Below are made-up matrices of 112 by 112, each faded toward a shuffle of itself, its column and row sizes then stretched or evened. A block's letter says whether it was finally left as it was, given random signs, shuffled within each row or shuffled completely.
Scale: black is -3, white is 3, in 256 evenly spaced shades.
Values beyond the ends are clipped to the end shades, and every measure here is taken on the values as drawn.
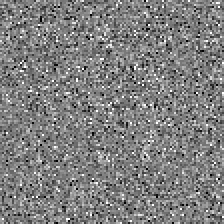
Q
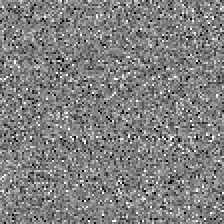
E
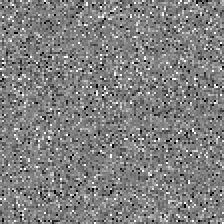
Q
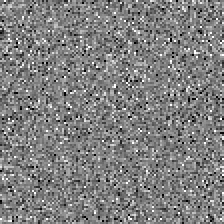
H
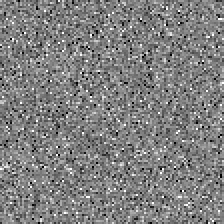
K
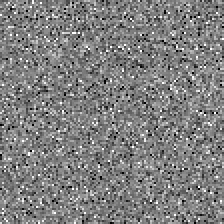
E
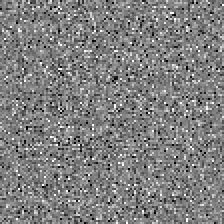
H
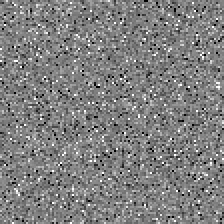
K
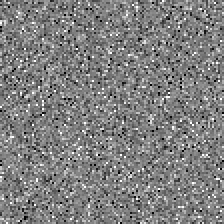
K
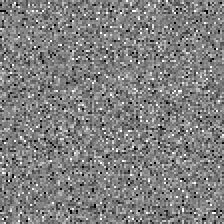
E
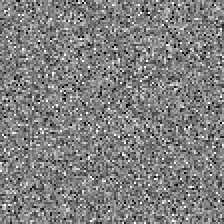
K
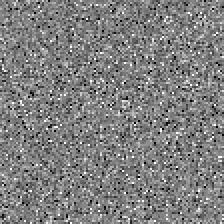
K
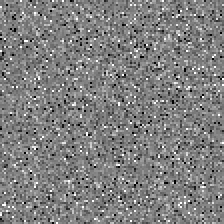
Q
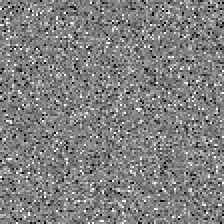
E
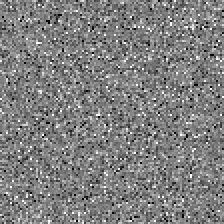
E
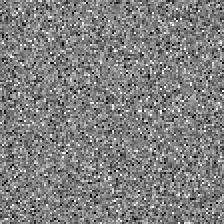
K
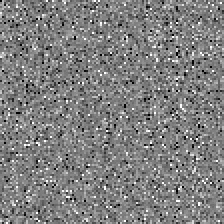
Q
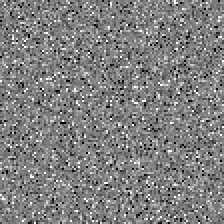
K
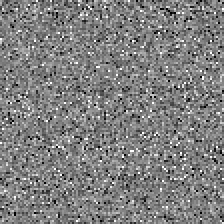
E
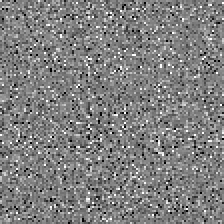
H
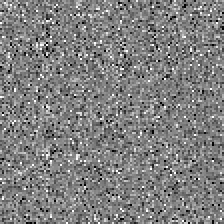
H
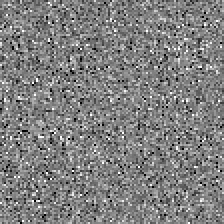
H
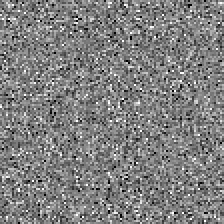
H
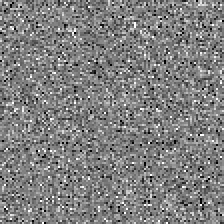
H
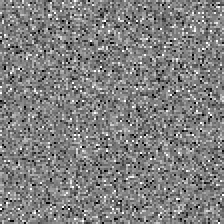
K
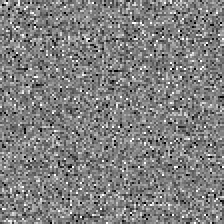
E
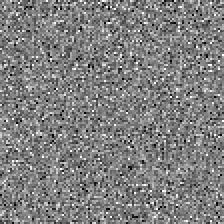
E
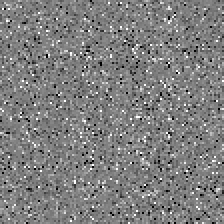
Q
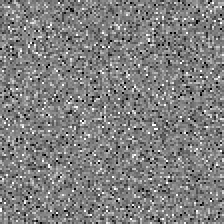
K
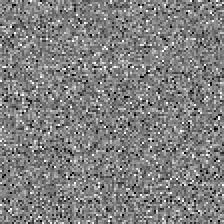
E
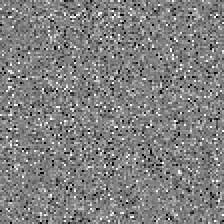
H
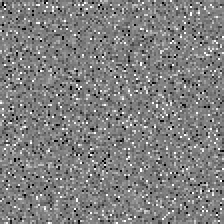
K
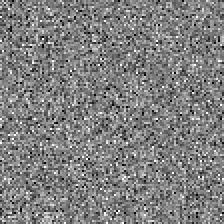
H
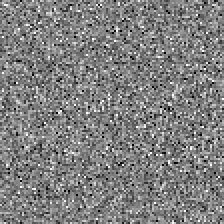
K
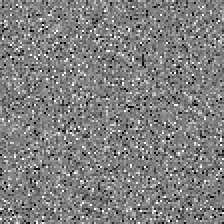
E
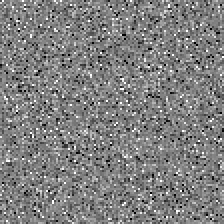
K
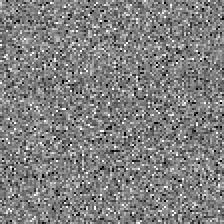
K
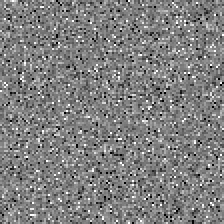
K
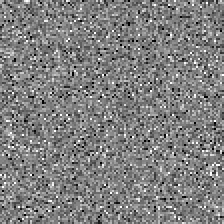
E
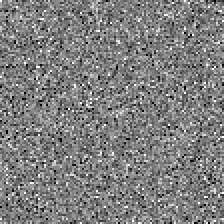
Q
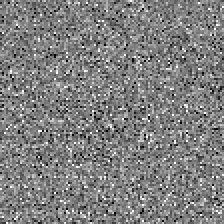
H
